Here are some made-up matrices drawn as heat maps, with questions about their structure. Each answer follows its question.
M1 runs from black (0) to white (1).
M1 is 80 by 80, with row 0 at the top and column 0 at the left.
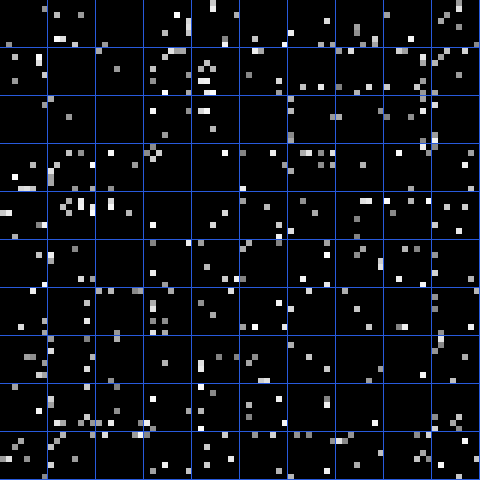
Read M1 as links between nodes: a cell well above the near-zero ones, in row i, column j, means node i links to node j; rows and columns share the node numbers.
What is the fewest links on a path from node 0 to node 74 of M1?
4
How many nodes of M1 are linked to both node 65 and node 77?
0
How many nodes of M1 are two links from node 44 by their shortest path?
9
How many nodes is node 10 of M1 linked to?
4
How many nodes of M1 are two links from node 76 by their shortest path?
10
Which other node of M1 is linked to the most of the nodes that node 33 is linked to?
node 25
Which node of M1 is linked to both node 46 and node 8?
node 66
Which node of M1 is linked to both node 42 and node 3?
node 54
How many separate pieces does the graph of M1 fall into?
3
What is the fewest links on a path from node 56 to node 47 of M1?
4
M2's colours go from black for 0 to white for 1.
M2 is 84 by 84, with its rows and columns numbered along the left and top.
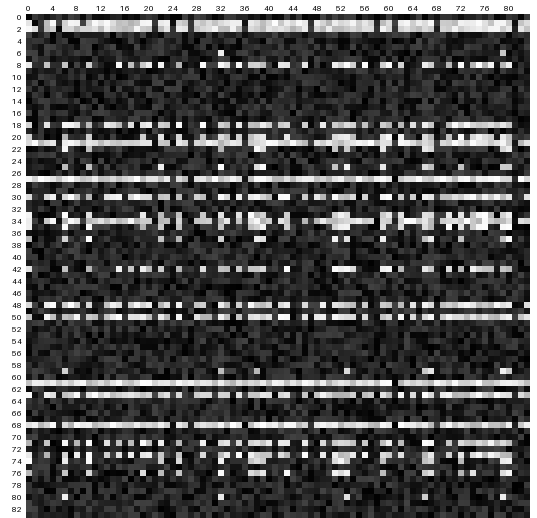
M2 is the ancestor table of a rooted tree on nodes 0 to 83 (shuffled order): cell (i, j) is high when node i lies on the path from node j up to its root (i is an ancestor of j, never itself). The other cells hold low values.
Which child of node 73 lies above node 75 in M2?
8
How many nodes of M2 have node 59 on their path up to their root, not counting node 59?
8
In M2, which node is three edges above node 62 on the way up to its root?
20
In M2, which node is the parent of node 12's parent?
34
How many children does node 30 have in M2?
1
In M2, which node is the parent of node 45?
1
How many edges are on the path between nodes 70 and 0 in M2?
5
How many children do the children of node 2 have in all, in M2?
6
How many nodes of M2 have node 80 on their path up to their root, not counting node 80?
5
